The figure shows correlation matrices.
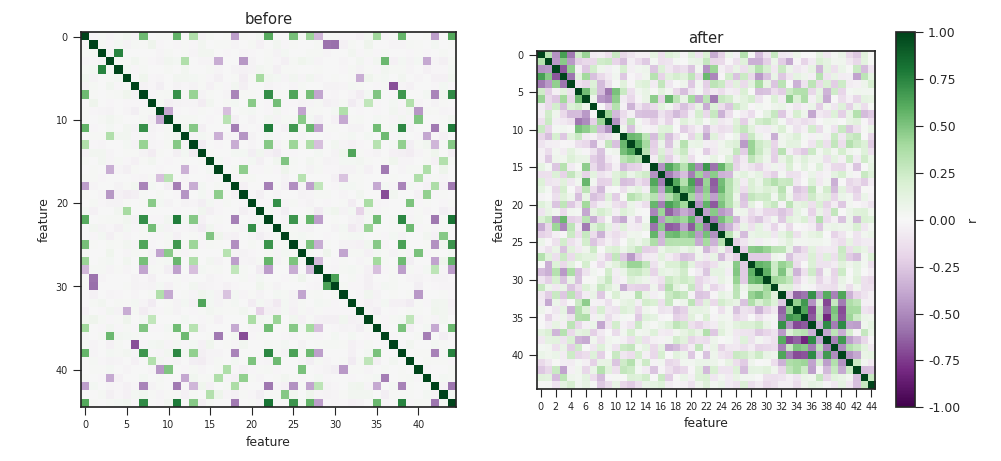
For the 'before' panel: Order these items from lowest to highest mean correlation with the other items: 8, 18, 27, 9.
18, 9, 8, 27
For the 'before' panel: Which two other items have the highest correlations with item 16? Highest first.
19, 41
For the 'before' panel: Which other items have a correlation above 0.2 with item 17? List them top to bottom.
10, 26, 40
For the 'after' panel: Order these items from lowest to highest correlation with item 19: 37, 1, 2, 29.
2, 1, 37, 29
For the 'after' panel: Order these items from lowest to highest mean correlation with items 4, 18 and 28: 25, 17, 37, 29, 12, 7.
37, 7, 25, 12, 17, 29
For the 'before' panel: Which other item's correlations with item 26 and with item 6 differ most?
37
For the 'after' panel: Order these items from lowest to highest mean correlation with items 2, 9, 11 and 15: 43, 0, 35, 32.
0, 43, 35, 32
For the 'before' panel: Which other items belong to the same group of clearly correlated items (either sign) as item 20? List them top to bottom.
8, 23, 34, 39
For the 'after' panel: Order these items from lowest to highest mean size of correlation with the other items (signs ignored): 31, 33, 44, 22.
44, 31, 33, 22
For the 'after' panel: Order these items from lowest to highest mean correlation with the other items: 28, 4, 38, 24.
38, 4, 24, 28
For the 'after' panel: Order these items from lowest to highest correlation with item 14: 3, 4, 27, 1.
1, 27, 3, 4
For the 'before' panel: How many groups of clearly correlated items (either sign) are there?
10
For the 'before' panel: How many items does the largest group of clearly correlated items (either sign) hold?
13
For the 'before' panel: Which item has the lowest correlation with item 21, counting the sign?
33
